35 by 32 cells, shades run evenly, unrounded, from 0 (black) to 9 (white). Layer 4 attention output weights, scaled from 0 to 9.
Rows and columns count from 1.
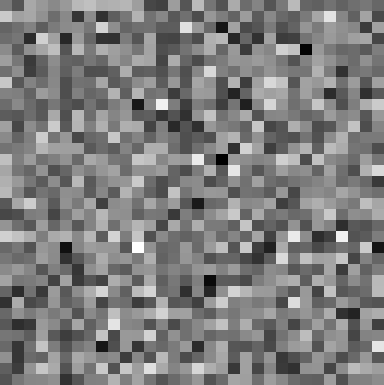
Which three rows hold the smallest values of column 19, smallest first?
15, 3, 10
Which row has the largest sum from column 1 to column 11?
22
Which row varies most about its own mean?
23
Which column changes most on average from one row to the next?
9
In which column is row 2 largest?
28
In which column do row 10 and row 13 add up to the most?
14
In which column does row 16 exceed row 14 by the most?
20
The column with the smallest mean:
6
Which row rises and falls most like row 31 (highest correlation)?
24
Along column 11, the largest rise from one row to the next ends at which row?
34
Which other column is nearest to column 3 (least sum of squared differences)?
8
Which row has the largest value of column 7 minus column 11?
33
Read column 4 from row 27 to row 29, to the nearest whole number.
2 3 5
